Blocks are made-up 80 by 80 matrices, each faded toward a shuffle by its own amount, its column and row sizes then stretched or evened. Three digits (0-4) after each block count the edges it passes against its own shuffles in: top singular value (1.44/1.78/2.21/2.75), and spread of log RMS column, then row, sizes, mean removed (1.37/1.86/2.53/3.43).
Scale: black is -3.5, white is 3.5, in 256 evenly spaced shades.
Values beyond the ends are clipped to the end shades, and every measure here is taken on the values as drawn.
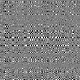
4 2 4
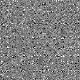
2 2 2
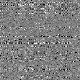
3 0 3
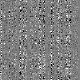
0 4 2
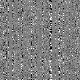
2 4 0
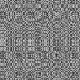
4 3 1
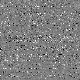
0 0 3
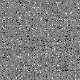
1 2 2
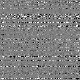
1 2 4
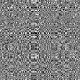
4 2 3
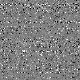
1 1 3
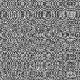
4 0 2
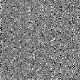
2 3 0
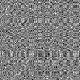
4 0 1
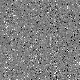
0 2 0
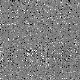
0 2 2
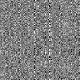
3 3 0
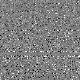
0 0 3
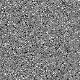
0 1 0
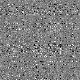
0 2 3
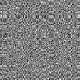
4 2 1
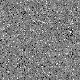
1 1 0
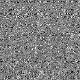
2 0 3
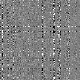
3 4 2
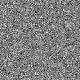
2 0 0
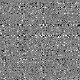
2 2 3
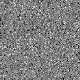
2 1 0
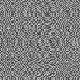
4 1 0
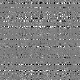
3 2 4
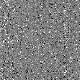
0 2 0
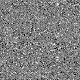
1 0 2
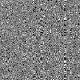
3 2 0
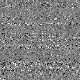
1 1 3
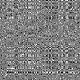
4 1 3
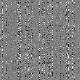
1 4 1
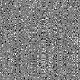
3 2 0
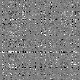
2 3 3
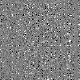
0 3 2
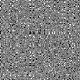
3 2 1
